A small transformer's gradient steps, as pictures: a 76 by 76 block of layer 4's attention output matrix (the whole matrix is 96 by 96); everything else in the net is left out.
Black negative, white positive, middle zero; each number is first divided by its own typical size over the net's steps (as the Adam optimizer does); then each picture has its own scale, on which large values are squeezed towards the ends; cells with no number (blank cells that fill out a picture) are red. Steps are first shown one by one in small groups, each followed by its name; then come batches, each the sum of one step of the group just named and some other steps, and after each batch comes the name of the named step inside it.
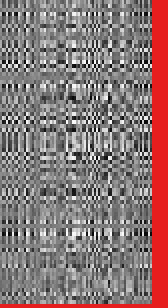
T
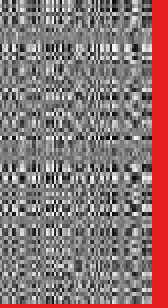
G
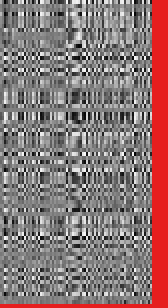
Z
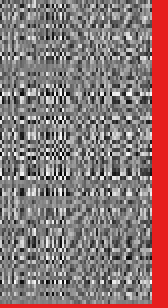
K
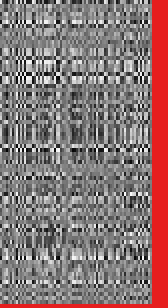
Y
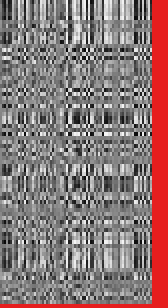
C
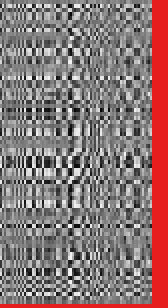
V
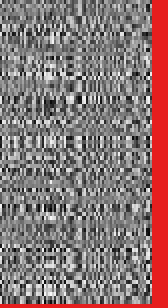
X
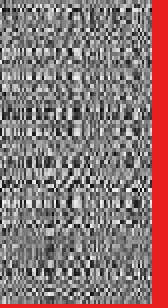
V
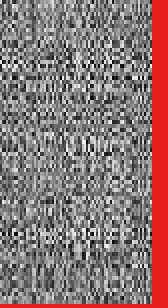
T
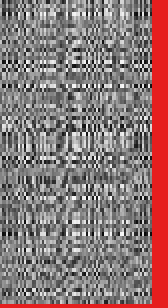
T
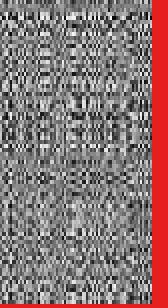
Y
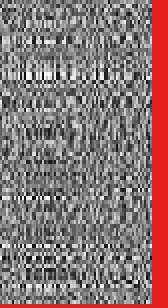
X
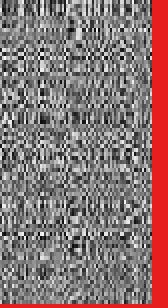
Z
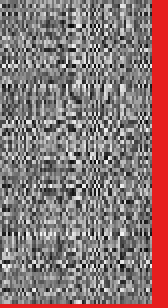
T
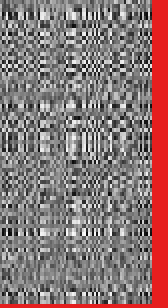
T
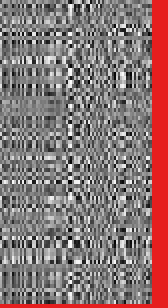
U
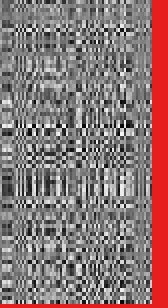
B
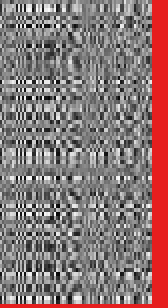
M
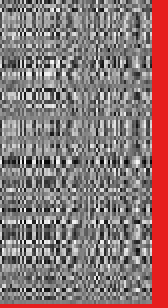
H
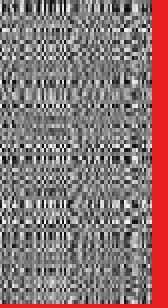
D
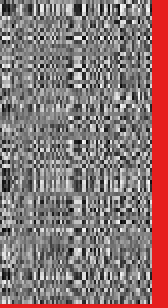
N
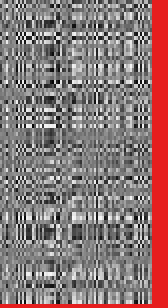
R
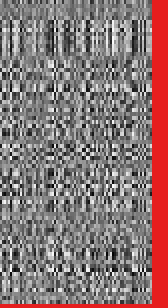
B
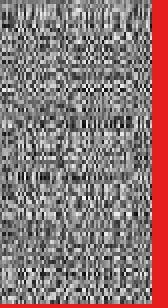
B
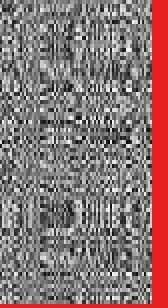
N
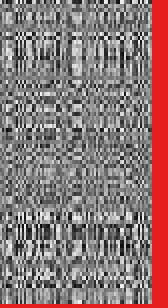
R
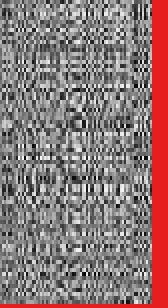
B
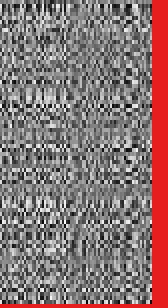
D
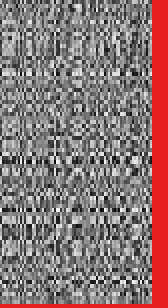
H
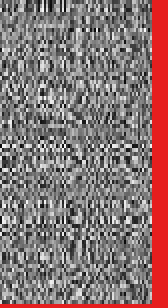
D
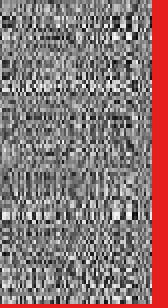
B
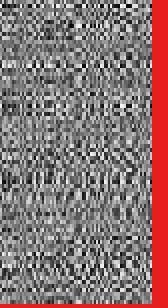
N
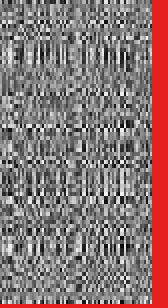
B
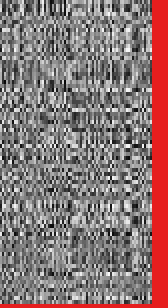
D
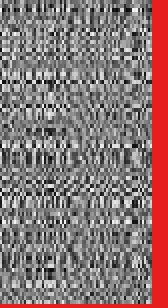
D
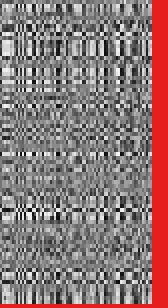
M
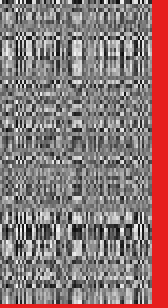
R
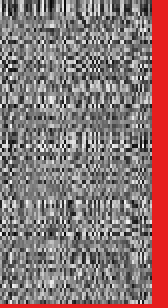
D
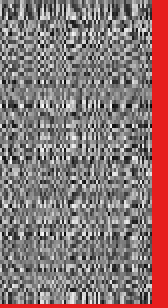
D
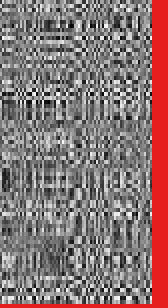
N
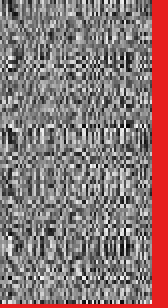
B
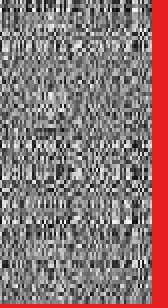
D
